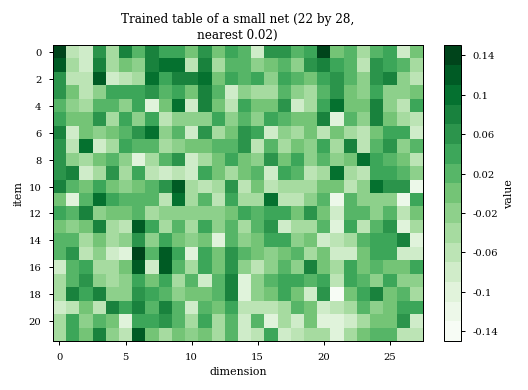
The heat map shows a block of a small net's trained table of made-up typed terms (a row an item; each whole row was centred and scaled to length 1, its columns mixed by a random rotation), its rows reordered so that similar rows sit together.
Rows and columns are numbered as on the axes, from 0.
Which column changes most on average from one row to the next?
3
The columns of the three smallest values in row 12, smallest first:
21, 26, 7
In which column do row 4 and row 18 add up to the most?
24
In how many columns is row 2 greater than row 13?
20
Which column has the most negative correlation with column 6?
0
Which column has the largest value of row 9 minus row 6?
1
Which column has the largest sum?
6
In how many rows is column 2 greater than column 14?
11
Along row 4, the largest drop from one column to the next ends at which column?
10
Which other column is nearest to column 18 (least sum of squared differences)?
12
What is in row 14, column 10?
-0.02
